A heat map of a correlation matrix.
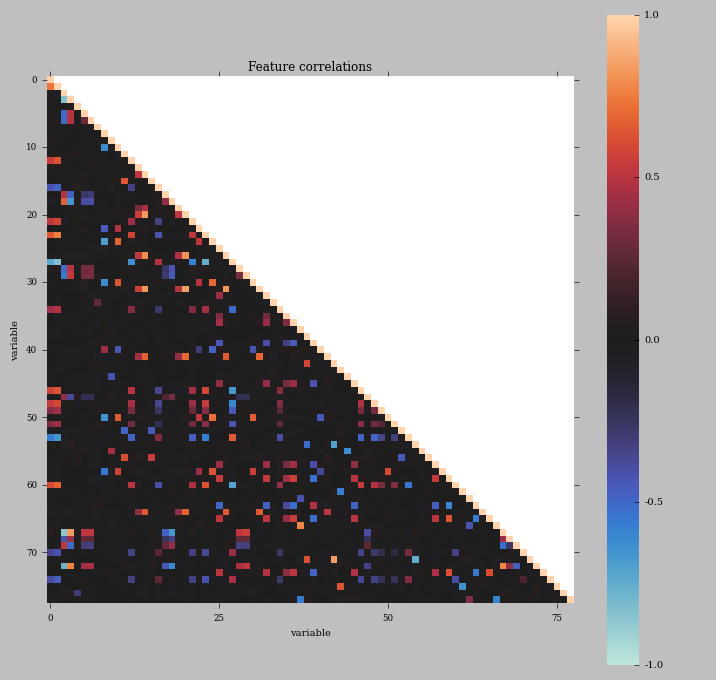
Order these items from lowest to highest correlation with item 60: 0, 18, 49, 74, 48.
74, 18, 49, 48, 0
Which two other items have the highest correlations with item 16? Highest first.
27, 53
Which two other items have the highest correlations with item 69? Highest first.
2, 18
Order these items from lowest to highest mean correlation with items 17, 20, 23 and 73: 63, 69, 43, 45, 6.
63, 6, 43, 69, 45
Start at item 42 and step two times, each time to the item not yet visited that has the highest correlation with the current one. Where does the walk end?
38
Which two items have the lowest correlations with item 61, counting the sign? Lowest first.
75, 43
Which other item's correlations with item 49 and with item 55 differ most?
44
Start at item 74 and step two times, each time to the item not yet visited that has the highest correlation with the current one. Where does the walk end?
53
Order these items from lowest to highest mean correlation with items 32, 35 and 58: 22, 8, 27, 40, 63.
63, 8, 40, 27, 22
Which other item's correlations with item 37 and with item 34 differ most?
66
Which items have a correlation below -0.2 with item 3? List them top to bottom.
2, 17, 18, 47, 69
